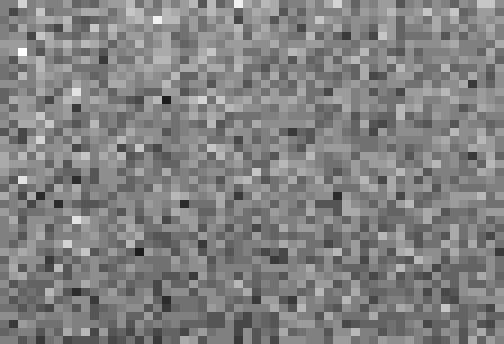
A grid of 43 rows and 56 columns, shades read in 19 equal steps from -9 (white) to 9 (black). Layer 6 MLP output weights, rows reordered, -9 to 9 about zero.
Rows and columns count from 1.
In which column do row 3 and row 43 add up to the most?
27
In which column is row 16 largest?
43
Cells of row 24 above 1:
8
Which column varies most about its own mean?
3
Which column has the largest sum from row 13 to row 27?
19
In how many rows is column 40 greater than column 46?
23
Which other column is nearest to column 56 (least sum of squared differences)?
26
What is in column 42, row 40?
-3
